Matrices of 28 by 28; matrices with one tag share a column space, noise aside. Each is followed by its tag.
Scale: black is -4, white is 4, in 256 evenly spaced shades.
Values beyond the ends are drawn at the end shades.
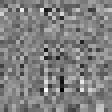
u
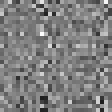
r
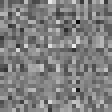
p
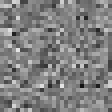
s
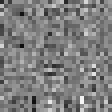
r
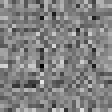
s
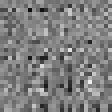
u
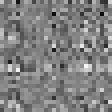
p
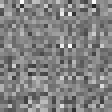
r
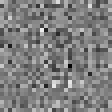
s
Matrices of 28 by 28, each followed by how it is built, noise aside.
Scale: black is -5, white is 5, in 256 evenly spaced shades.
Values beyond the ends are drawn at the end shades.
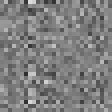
low rank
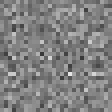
low rank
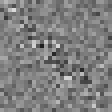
banded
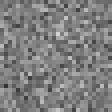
noise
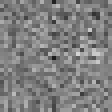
low rank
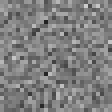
noise
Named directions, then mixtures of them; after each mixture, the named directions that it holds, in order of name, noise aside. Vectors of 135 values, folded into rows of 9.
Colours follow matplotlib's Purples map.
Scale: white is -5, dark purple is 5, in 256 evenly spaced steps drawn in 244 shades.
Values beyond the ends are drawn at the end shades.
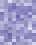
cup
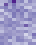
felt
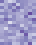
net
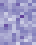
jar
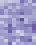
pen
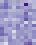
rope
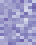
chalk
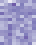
cup, net, pen.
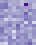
rope.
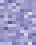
net.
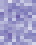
cup.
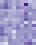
rope.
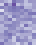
cup, felt, net.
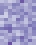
chalk, jar, pen.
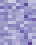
net, rope.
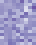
chalk.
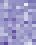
rope.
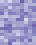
chalk, jar, pen.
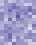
cup.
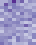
felt.
